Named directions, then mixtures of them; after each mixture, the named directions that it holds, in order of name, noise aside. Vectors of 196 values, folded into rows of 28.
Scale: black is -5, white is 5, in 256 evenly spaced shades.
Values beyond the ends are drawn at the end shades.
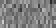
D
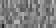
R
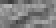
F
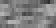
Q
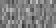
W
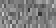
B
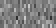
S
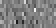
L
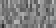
R.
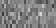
B.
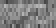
B, F.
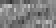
F, S.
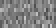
S.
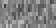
B, D, F.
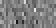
L.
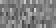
F, L, W.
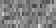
B, D, Q.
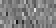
L.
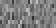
W.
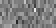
B, L.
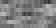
Q.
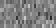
S.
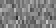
D, S, W.
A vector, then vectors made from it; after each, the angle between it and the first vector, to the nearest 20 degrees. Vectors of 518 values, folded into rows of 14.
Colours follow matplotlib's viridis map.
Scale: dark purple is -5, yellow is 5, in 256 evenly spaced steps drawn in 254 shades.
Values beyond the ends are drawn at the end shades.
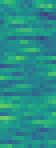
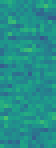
40 degrees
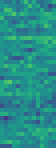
140 degrees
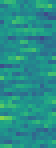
20 degrees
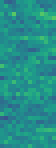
140 degrees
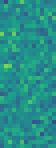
100 degrees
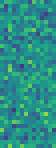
80 degrees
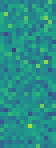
100 degrees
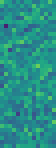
100 degrees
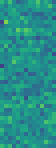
60 degrees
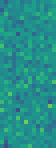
100 degrees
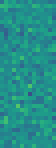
80 degrees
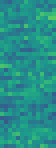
140 degrees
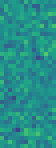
100 degrees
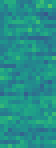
40 degrees
